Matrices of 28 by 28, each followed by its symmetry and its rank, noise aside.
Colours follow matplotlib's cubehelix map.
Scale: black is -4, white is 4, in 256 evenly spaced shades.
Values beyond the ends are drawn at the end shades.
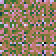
symmetric, rank two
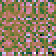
no symmetry, rank two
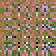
antisymmetric, rank two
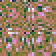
symmetric, rank four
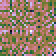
symmetric, rank three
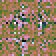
antisymmetric, rank four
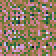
antisymmetric, rank four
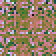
no symmetry, rank four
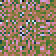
antisymmetric, rank two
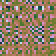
no symmetry, rank two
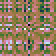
antisymmetric, rank two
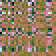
antisymmetric, rank two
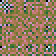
symmetric, rank three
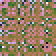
symmetric, rank three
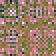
symmetric, rank four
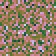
no symmetry, rank four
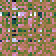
antisymmetric, rank two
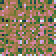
symmetric, rank two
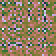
symmetric, rank two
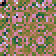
symmetric, rank four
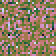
antisymmetric, rank four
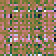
antisymmetric, rank two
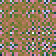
symmetric, rank two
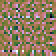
antisymmetric, rank two
